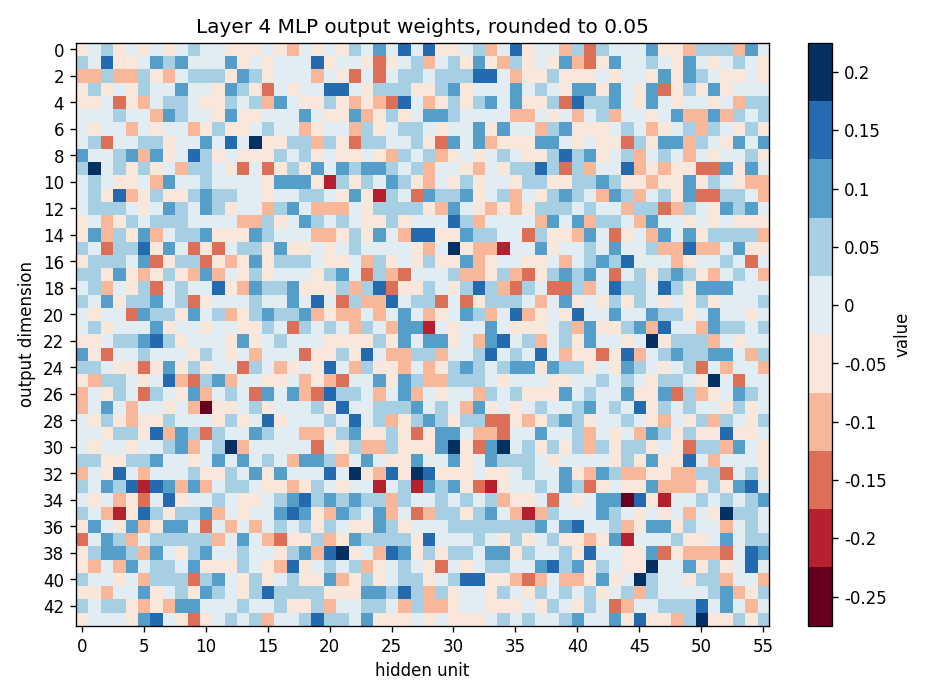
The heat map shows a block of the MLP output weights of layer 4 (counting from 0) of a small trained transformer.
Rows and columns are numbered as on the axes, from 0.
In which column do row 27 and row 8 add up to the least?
10
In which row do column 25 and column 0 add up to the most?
19
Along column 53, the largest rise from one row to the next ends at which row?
26
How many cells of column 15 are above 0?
11
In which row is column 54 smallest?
16
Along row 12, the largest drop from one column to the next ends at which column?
47
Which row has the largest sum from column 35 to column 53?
39
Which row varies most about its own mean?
33
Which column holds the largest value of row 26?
20
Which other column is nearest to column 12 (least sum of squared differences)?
53
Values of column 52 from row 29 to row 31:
0.15 -0.1 0
